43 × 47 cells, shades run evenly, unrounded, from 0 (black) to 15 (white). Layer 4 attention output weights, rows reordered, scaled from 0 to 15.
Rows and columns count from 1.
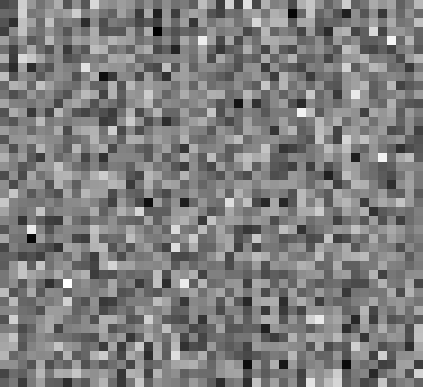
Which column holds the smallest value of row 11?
38
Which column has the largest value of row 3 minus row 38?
31
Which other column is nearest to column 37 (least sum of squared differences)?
22
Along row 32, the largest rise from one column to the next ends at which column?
8
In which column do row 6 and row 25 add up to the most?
17
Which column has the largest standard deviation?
39
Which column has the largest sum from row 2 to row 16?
3
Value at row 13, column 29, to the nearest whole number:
7
